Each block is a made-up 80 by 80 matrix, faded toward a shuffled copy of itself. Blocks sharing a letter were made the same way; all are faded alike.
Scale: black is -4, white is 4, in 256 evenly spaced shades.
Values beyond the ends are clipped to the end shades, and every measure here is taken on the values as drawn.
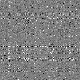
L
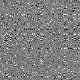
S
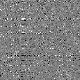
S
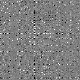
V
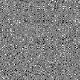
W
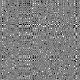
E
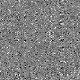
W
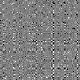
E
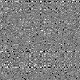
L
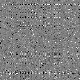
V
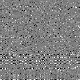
L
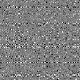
L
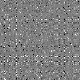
V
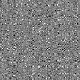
W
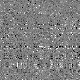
S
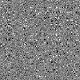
W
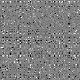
V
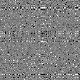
L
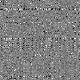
S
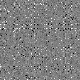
V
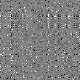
V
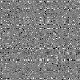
L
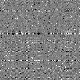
L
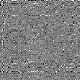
S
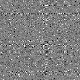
S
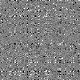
V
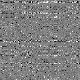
L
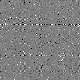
V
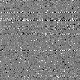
L
